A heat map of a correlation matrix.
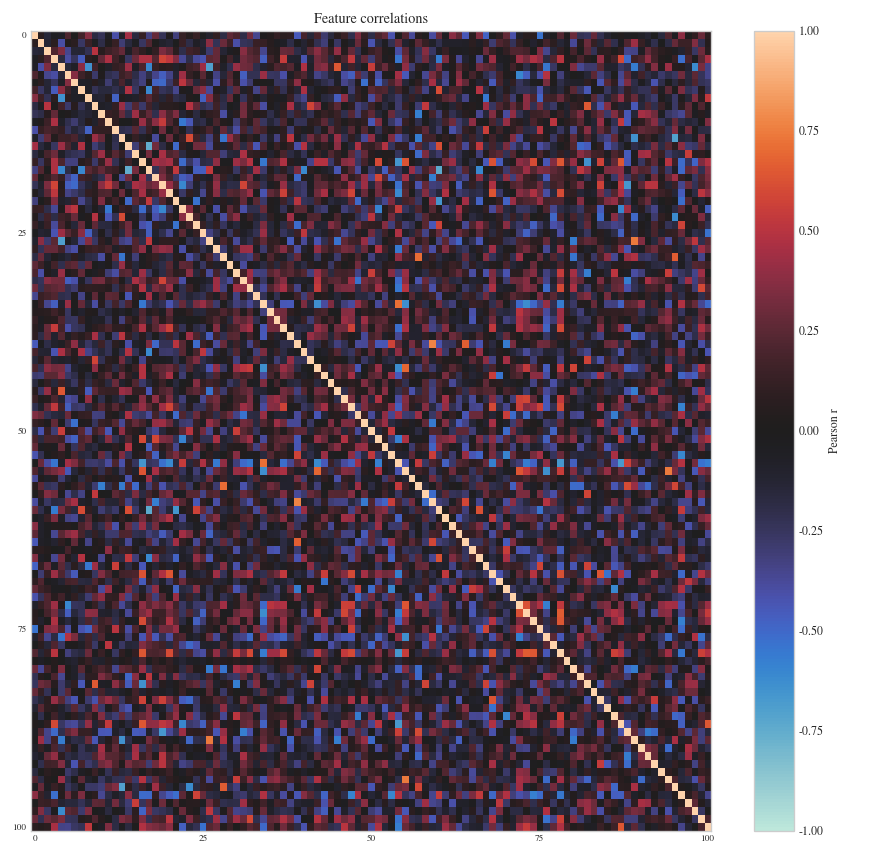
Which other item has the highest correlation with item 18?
51
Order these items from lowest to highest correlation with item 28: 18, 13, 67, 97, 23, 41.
13, 23, 97, 41, 18, 67
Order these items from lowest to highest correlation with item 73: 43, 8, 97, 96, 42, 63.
96, 63, 43, 97, 8, 42
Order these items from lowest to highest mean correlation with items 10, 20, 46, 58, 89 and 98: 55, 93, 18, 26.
55, 18, 93, 26
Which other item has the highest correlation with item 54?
34
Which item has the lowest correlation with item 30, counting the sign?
82
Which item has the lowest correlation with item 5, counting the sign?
72
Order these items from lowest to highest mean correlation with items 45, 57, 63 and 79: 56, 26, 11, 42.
26, 56, 11, 42
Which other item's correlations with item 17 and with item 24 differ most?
60
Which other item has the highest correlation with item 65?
70
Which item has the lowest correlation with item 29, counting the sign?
31
